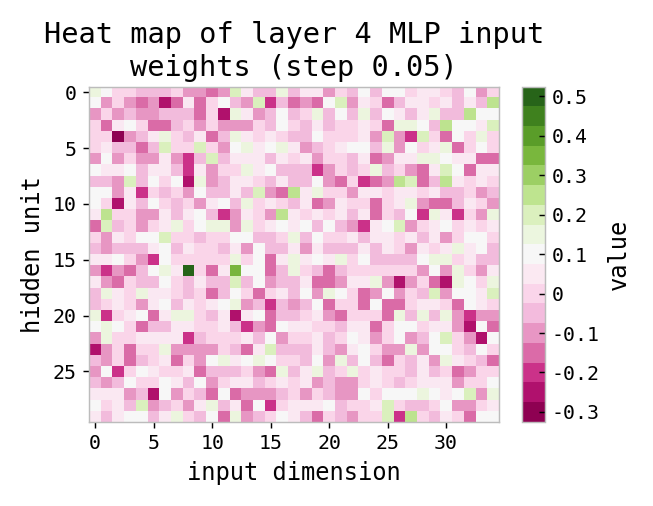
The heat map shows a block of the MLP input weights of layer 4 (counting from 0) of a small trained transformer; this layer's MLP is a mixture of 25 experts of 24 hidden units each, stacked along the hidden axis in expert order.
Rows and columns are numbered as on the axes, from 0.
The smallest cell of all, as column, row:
2, 4
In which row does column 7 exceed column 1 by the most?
20
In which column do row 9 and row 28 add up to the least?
15
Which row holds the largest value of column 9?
5
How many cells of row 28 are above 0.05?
7
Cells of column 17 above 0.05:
4
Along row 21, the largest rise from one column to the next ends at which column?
33
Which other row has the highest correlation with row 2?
0
